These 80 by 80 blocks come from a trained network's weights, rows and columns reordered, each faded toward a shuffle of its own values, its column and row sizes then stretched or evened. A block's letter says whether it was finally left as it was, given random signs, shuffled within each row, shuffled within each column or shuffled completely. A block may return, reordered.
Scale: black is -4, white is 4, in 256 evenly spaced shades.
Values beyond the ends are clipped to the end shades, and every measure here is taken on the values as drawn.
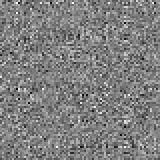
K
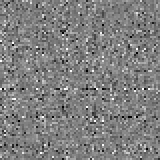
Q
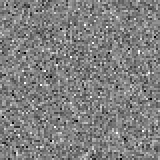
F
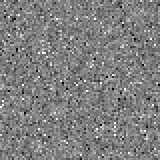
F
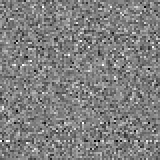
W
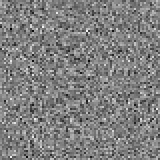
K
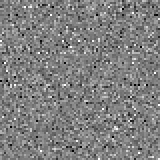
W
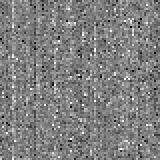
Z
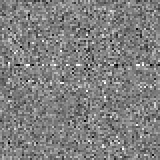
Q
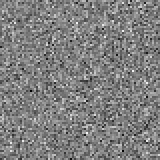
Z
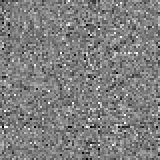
Q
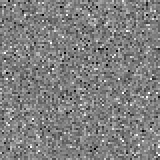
F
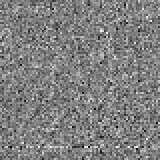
Q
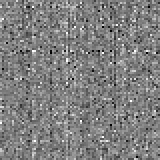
K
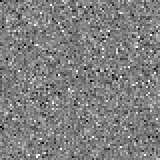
F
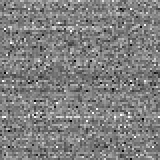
W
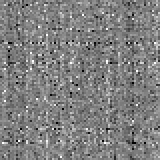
K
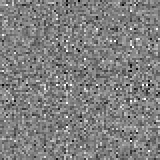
Q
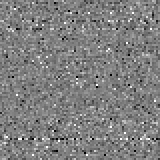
W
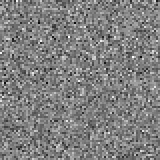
W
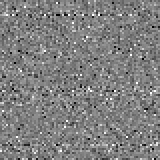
W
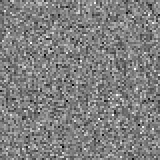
F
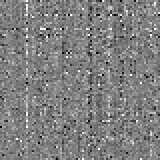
K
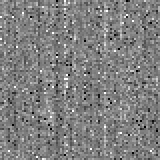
Z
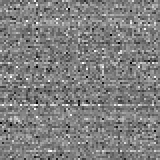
K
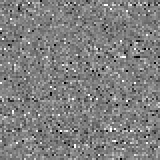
W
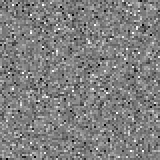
F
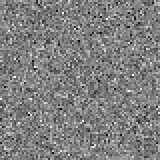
F
